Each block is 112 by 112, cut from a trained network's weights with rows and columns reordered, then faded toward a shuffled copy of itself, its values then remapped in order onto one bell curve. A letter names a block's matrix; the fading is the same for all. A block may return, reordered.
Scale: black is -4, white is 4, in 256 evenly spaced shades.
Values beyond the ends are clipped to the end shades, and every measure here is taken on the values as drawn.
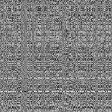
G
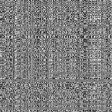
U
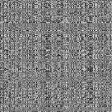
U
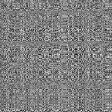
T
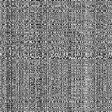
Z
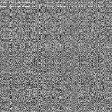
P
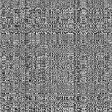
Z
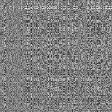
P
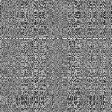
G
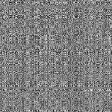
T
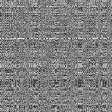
G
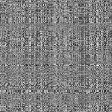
U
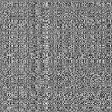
U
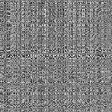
U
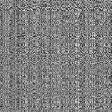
U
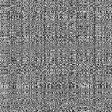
Z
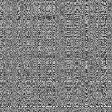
G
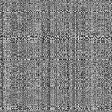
Z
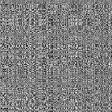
T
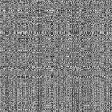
Z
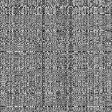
Z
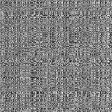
U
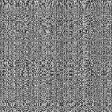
U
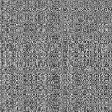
T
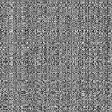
Z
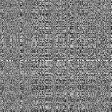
G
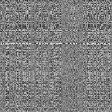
G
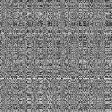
G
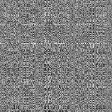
P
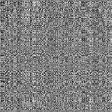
T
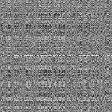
G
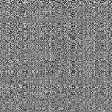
T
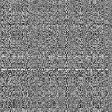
P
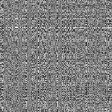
P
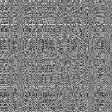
G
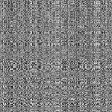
U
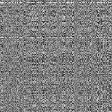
P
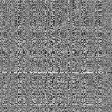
G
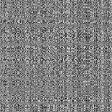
U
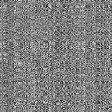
T
